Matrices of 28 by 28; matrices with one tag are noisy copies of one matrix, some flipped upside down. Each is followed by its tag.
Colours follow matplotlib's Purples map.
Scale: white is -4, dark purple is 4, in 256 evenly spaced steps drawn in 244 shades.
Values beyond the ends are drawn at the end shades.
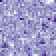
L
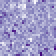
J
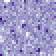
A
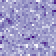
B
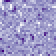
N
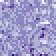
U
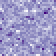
B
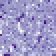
N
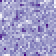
A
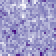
J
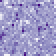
A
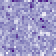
U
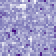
J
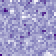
L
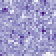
L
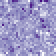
U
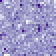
A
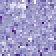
J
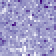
J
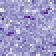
B
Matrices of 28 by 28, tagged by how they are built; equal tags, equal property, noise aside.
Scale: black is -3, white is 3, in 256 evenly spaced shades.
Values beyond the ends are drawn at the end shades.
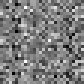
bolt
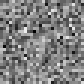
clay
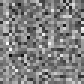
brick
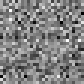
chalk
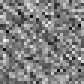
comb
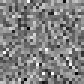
clay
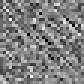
comb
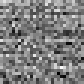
brick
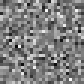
clay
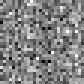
bolt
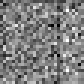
bolt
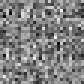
brick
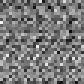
chalk
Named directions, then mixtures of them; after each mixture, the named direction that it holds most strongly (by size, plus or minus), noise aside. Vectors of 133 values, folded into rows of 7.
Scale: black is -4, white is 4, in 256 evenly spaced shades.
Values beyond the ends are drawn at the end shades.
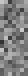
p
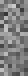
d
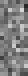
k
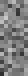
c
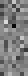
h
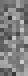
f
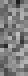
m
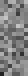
c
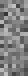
d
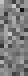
d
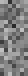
p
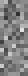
p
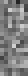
k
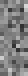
k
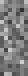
p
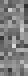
k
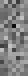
m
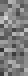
c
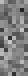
p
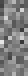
p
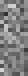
d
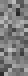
c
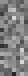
f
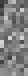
p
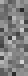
f
